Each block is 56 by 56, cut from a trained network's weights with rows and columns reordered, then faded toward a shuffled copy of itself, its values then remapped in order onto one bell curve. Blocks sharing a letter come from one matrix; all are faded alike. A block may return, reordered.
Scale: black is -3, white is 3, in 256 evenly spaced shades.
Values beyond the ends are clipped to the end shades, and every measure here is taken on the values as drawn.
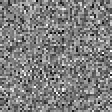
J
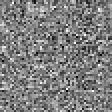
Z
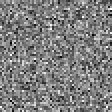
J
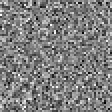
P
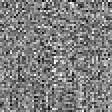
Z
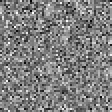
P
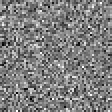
P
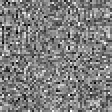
Z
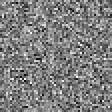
J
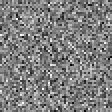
J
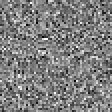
P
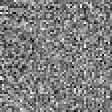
P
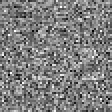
P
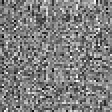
Z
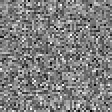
P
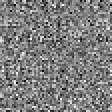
P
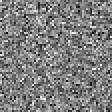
J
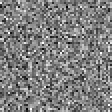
P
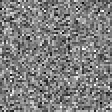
J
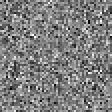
J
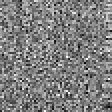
Z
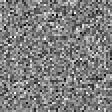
J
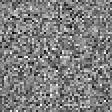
P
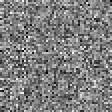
Z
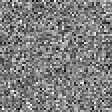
P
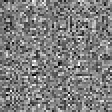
Z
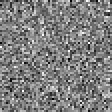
P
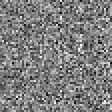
J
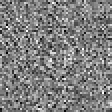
Z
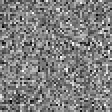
P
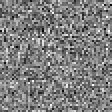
J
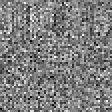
Z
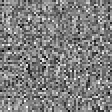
Z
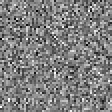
P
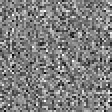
Z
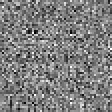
Z
